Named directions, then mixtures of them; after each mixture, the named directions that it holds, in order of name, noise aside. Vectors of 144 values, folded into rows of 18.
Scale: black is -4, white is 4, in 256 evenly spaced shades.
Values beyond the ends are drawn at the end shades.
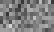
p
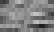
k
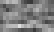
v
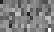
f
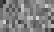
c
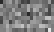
f, p, v.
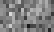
f, k, p.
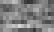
v.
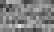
c, v.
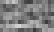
v.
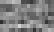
v.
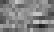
k.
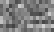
c, k, p.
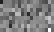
f.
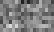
p, v.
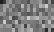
c, f, p.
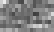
c, k.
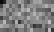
c, f, k.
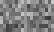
f, p, v.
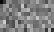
c, f.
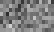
p.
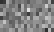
c, f, p.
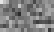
f, k.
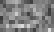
f, k, v.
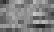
k.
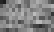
c, k.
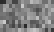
c, f, v.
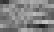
k, v.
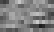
k.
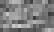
k, p, v.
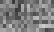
c, k, p.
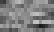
k.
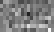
f, k, v.
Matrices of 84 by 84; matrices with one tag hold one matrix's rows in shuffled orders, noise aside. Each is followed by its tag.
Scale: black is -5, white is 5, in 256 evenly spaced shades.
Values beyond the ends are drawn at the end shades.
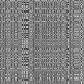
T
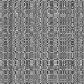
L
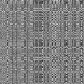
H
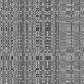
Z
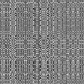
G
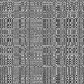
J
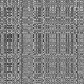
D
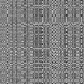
H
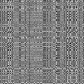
J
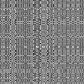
G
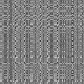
L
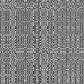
G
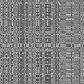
Z
